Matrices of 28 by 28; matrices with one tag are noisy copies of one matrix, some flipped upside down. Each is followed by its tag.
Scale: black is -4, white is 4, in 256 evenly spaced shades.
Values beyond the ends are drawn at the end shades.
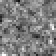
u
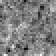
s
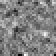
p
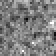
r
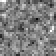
u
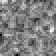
u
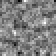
p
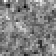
s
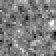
r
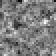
p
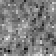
s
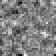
p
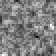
u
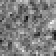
r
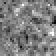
r
